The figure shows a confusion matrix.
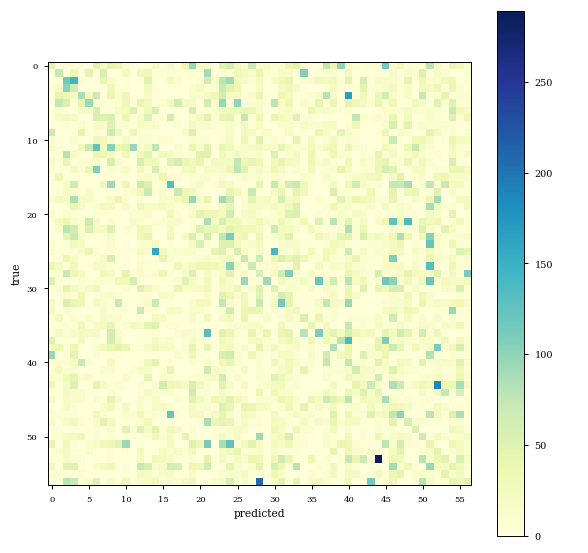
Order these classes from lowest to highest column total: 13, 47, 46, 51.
13, 47, 51, 46
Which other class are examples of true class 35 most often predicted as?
40
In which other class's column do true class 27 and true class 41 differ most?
51
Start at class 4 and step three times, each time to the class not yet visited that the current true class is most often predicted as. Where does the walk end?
45
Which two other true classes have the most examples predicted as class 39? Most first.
0, 37
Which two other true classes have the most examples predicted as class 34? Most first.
1, 36
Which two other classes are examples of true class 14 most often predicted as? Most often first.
6, 25
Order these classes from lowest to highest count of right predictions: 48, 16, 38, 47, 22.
22, 48, 38, 47, 16
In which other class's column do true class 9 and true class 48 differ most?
21
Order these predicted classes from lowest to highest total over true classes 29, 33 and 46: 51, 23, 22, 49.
22, 49, 23, 51
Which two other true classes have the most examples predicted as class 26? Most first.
29, 7
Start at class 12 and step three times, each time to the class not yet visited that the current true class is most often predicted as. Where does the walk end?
23
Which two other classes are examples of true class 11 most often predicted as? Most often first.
6, 8
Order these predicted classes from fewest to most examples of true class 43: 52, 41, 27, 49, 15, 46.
27, 49, 41, 15, 46, 52
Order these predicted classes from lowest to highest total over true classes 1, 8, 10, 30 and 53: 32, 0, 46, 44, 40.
0, 32, 40, 46, 44
